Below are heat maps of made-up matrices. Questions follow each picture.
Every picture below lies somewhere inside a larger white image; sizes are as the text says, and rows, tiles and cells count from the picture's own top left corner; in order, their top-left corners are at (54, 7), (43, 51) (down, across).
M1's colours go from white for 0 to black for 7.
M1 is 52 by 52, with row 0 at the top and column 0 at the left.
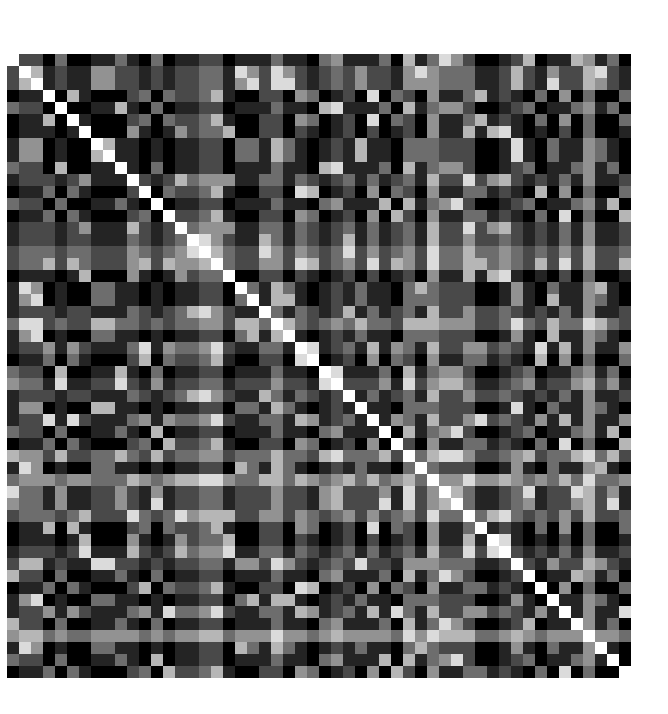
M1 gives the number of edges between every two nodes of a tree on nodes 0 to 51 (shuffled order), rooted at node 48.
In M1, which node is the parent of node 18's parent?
38
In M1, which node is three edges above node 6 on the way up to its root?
35
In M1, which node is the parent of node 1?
22
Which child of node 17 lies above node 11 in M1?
24
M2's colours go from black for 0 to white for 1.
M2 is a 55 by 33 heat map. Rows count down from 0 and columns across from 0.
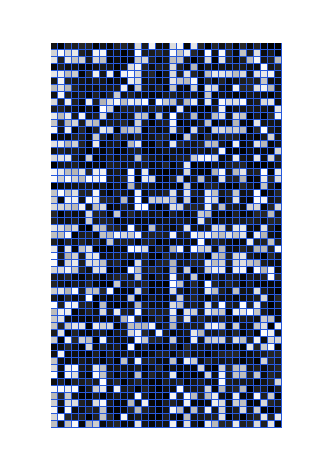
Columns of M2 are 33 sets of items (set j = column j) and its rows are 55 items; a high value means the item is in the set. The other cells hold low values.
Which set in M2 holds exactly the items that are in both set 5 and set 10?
16
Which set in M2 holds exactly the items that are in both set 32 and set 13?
4
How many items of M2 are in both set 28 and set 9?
1
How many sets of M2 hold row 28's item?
4
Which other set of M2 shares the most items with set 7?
24
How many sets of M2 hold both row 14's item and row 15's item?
0
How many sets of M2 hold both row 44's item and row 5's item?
1
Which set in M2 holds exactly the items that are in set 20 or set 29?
12
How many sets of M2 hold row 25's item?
2
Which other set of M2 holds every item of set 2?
0
